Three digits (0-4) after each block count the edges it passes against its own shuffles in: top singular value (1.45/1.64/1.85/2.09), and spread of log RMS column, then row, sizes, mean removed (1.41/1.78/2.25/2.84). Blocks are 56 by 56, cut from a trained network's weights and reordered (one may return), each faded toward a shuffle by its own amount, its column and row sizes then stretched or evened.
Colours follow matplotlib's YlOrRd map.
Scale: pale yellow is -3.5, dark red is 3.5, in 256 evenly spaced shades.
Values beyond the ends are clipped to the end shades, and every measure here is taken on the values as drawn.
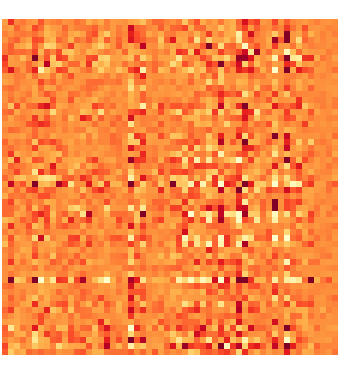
2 4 3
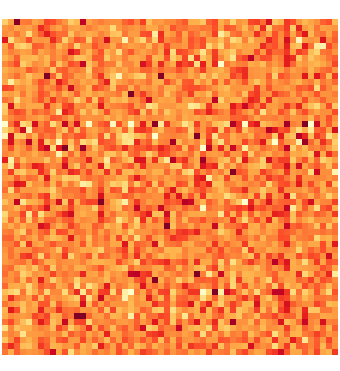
0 0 2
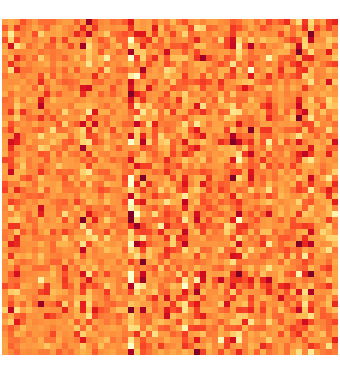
1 4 0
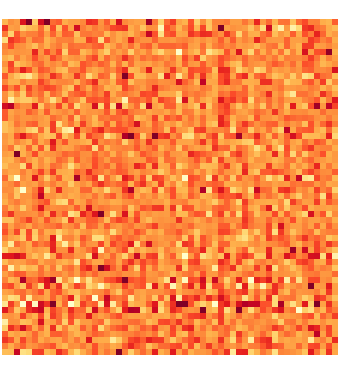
0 0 3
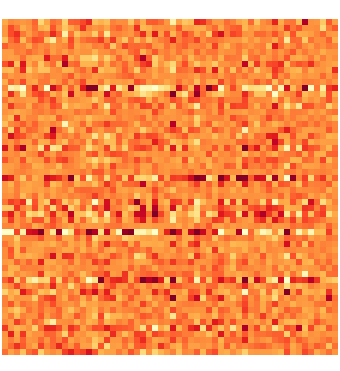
3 2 4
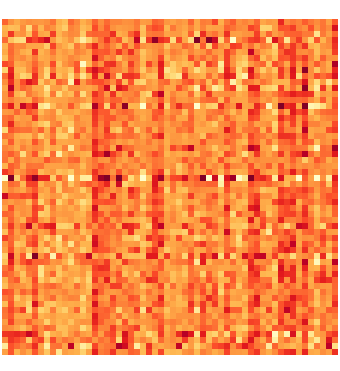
4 1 3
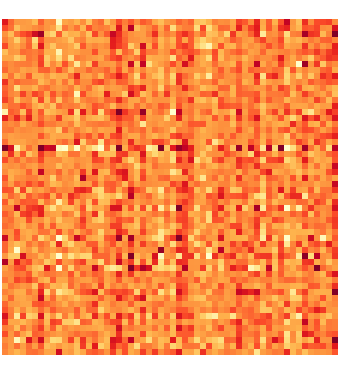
3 2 3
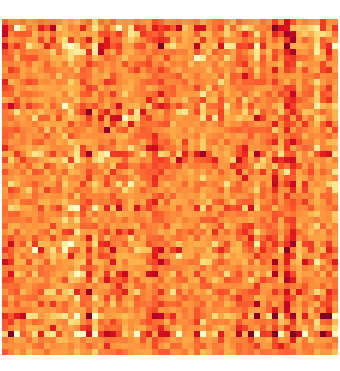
3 2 3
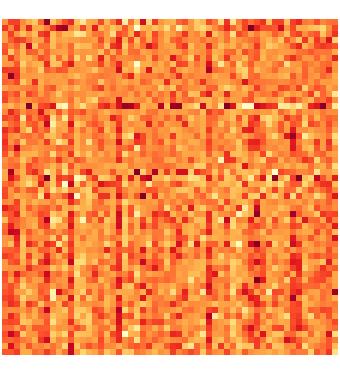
3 1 2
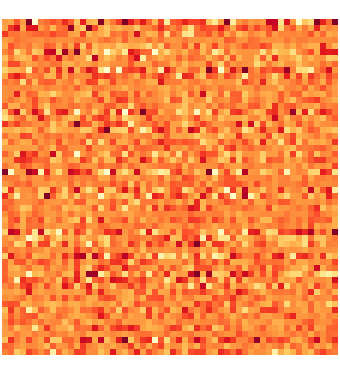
0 0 4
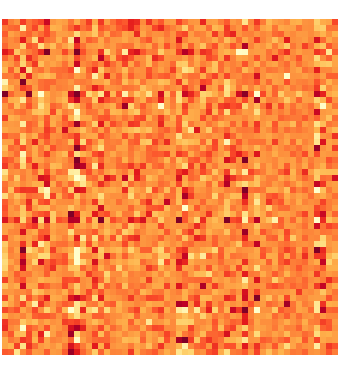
2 4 1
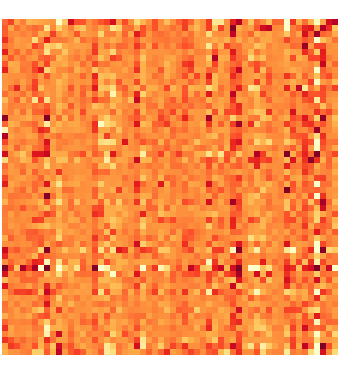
2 4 2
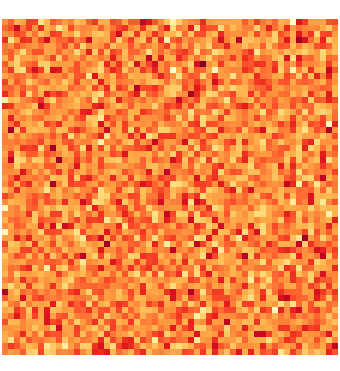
1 0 0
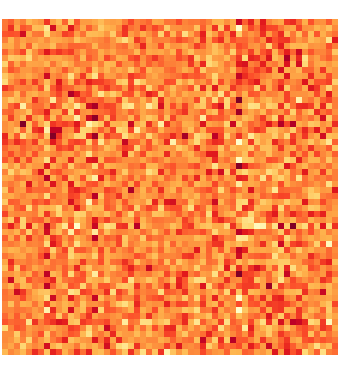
2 2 1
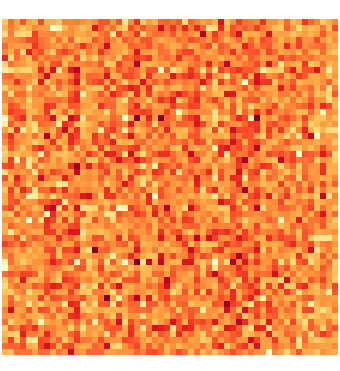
1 0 1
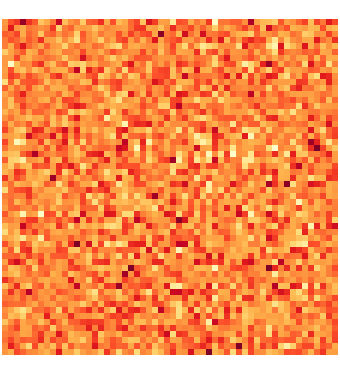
0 1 1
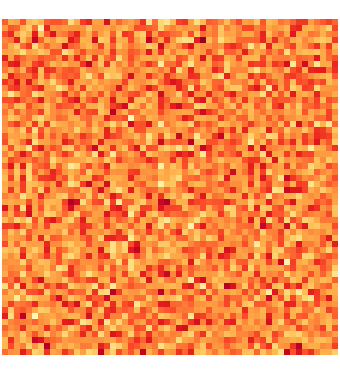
2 2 0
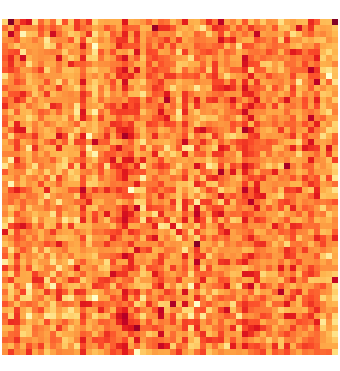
3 2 0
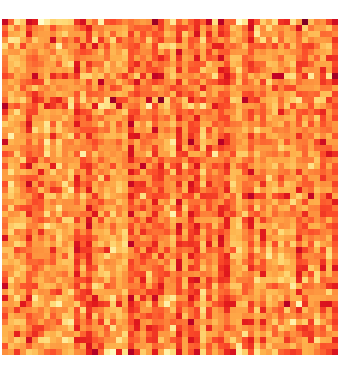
4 0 2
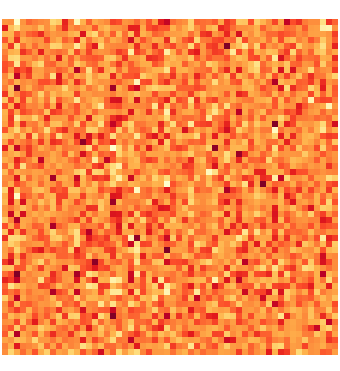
1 3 0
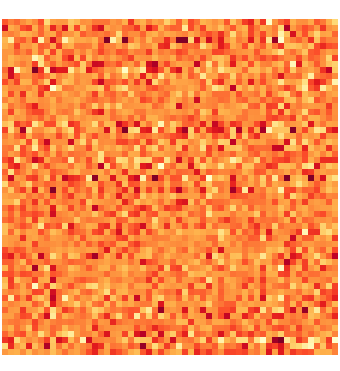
1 1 3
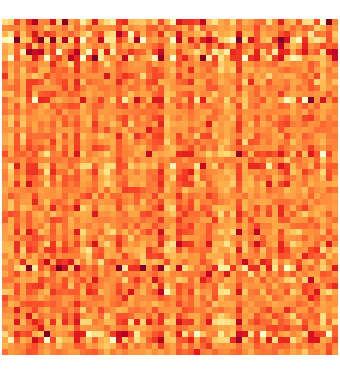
4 0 4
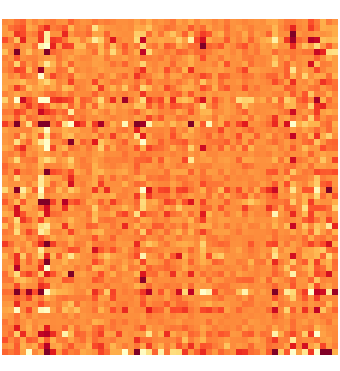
2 4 3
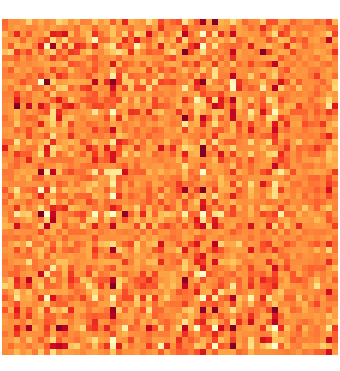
3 4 3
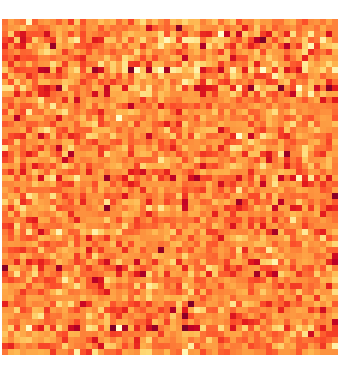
0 0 2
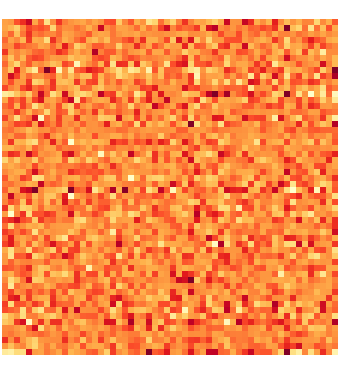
1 2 3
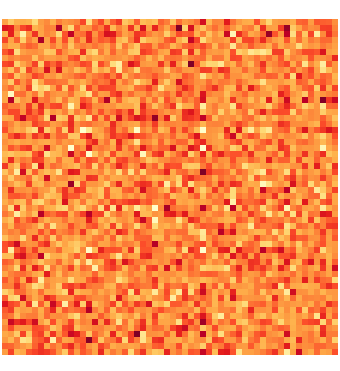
0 2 2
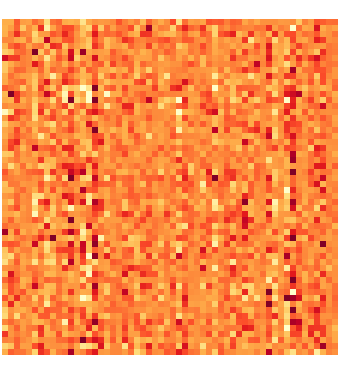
1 4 0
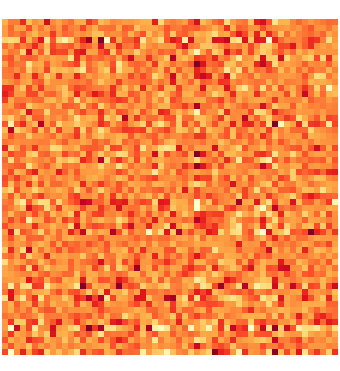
2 1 3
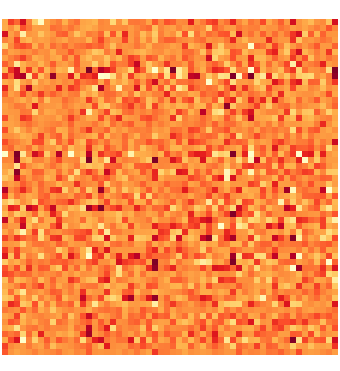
0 2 3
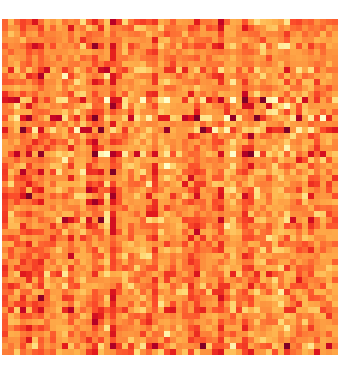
3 1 3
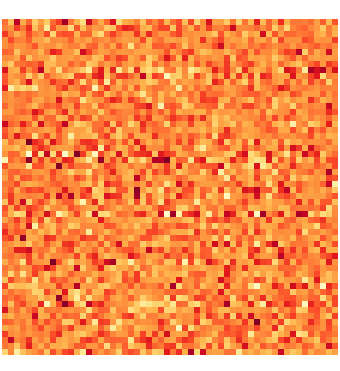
0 0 2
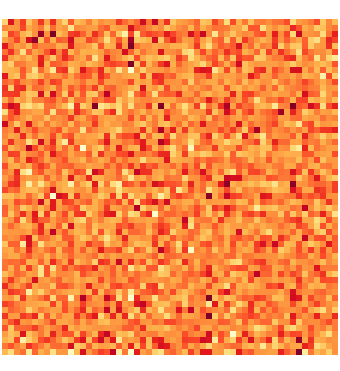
1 2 2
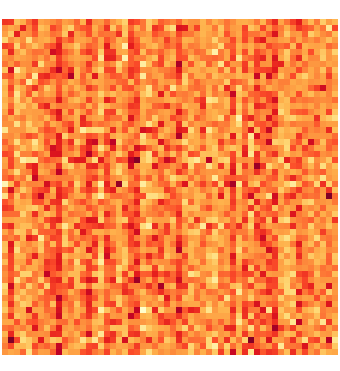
4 1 1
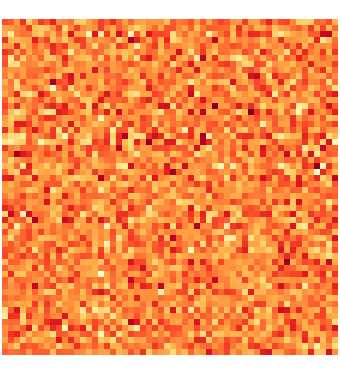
0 0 2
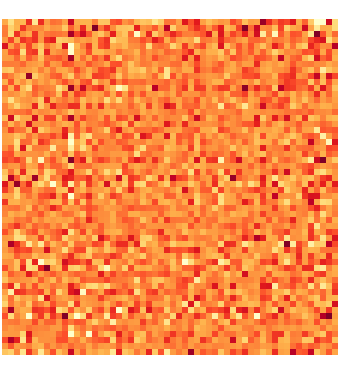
0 2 3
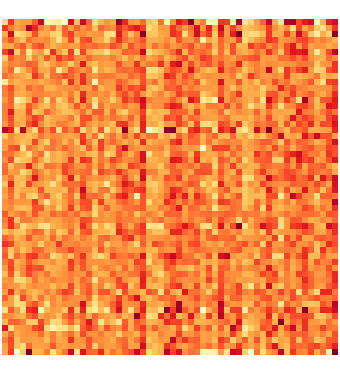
4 1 3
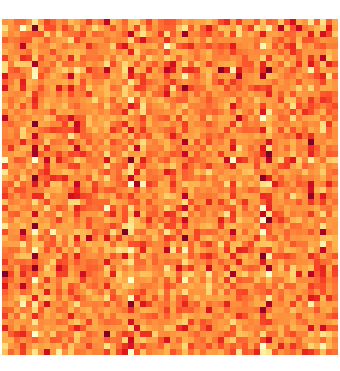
2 4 1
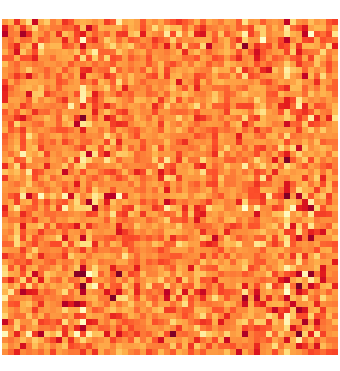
1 3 2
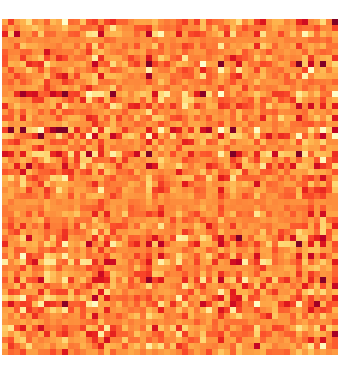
3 3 4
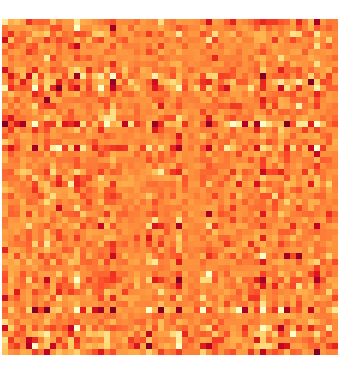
2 3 3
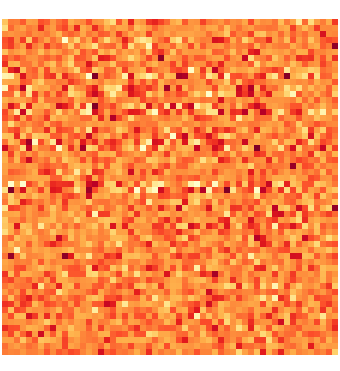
0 0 3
